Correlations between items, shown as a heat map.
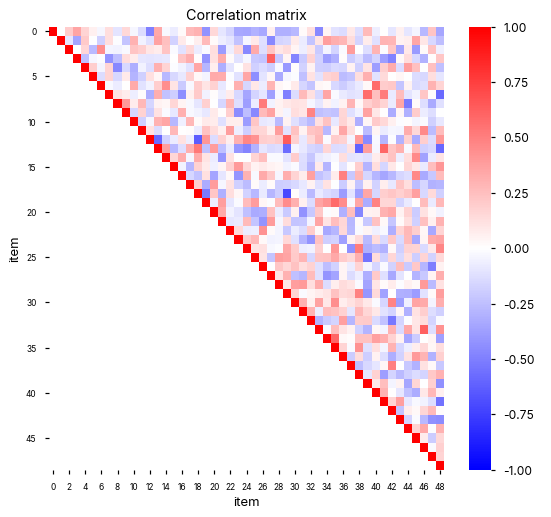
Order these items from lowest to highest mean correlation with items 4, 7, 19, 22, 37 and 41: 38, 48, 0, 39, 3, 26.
3, 48, 38, 0, 26, 39
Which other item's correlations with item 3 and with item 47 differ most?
42
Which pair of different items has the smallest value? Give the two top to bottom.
18, 29
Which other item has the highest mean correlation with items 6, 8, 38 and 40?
19
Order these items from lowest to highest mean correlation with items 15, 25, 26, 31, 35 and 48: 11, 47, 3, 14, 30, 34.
3, 47, 34, 14, 11, 30
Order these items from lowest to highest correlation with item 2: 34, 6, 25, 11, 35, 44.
35, 34, 44, 11, 25, 6
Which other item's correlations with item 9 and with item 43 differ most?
32
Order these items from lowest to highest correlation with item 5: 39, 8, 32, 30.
8, 30, 32, 39
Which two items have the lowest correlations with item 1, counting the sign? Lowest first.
27, 3
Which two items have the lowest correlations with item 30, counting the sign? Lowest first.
3, 43
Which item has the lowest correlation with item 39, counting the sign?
25
